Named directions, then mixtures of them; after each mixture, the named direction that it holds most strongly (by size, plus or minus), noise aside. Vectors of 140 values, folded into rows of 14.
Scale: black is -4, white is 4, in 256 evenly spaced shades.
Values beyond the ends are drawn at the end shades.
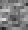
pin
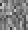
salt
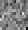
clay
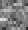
pin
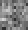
pin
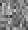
salt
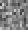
salt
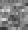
pin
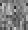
salt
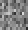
clay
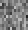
salt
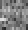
pin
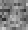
pin
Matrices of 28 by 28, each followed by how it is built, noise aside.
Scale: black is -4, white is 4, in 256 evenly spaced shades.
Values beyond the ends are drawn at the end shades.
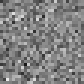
noise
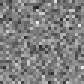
noise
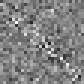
banded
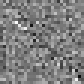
banded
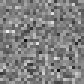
noise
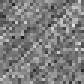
Hankel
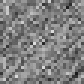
Hankel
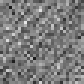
Hankel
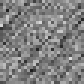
Hankel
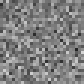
noise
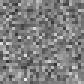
noise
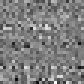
uneven rows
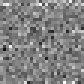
uneven rows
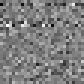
uneven rows
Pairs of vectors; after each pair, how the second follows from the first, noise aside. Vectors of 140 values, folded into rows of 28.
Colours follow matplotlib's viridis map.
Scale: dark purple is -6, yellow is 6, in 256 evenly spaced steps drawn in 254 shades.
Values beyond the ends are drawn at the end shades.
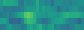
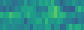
reversed.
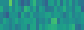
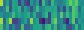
wrapped around, scaled up.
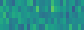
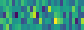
wrapped around, scaled up.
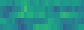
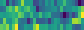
wrapped around, scaled up.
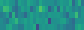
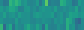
reversed, negated, partly zeroed.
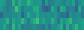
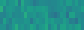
wrapped around, shrunk.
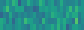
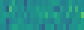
reversed, negated, partly zeroed.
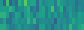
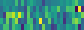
wrapped around, scaled up.
